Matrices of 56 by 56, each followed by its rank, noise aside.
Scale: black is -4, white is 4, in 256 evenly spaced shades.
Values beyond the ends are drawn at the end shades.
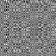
three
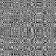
four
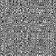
seven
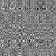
six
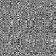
seven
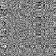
five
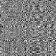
four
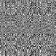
four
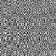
five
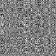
six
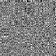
seven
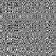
five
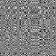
four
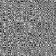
seven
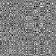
five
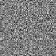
seven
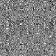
seven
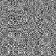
six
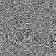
seven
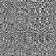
six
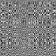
three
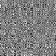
seven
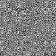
six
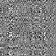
five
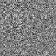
seven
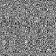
six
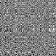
six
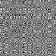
four
